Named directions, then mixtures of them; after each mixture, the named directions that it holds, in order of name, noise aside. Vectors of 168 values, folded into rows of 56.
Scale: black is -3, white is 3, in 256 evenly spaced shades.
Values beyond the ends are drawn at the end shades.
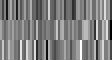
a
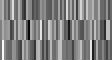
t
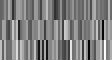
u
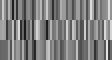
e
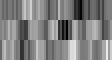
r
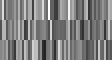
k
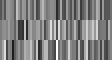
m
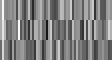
e, k, t.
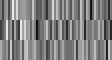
e.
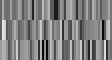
k, t, u.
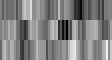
r.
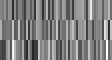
e, k, m.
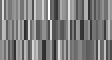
k.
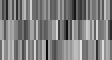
a, r.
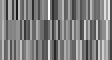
a, e, k.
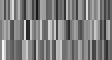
m, t.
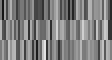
a, k.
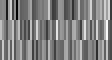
a, e.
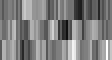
r.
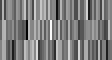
k, m.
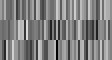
m.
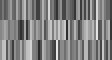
a, m.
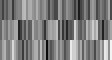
r, u.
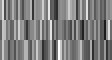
k, t.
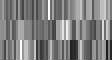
a, k, r.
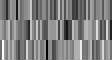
a, r, t.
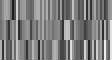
a, t, u.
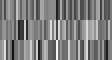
m.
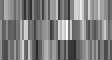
k, r.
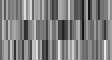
k, r.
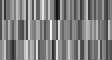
k, m.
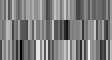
a, r, u.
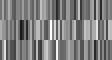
e, m.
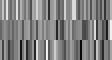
a.
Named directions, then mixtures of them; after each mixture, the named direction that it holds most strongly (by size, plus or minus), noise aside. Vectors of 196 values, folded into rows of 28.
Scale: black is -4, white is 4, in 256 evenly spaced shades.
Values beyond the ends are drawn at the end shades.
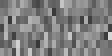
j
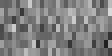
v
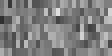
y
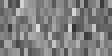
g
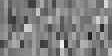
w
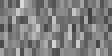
g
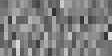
j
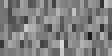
w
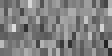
v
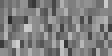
w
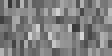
y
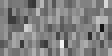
w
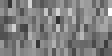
v
